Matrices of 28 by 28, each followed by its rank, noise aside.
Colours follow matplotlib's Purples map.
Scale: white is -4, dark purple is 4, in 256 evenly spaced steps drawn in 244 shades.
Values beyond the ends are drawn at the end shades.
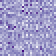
five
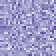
six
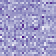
five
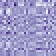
three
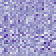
four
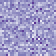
seven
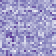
seven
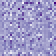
four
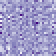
five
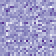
five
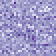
seven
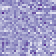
five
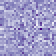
seven
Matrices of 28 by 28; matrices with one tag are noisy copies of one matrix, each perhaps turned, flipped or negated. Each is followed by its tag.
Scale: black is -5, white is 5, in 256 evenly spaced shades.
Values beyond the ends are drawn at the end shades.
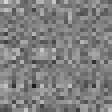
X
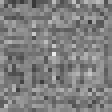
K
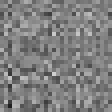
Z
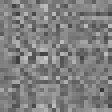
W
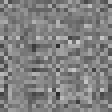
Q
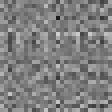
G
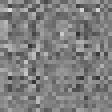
Z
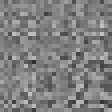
Z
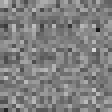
X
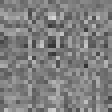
W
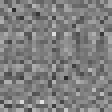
G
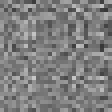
Z
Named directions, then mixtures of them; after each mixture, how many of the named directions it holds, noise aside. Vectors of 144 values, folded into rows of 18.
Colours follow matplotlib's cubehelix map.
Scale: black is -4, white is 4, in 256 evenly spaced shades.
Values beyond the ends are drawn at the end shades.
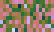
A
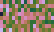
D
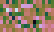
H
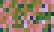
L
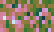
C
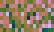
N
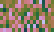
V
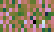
four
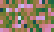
three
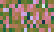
three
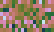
four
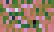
one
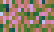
four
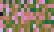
one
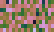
two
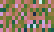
two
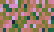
four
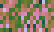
one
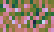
three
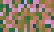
two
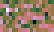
two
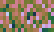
one
